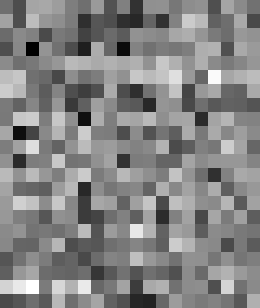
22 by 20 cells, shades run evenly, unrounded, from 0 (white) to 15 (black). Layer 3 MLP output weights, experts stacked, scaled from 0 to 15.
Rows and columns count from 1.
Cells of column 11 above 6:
15
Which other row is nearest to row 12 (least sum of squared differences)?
10
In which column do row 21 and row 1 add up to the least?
3
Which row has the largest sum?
8
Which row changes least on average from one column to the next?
5
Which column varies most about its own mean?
7
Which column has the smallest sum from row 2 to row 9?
14
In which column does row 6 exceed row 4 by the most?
16
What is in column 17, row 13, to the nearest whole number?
12
